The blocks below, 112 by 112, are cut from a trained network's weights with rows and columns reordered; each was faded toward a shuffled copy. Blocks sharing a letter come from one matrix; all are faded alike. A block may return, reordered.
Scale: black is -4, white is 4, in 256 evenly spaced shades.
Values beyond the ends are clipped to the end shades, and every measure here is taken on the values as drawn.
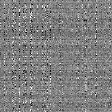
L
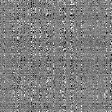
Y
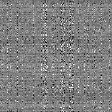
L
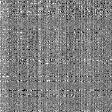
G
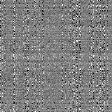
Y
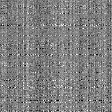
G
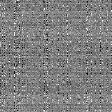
L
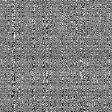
L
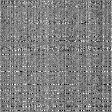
G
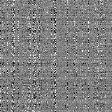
Y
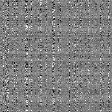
Y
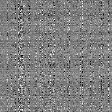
Y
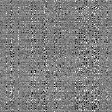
L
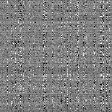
L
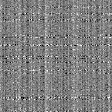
G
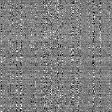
Y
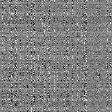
L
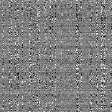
Y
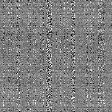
Y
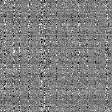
L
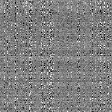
Y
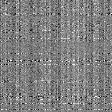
G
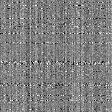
G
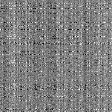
G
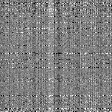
G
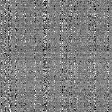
Y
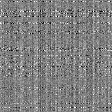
G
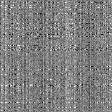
G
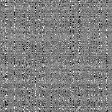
L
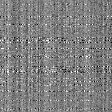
G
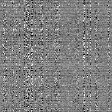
L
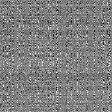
Y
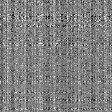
G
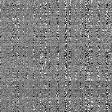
Y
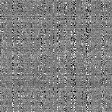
Y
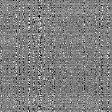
Y
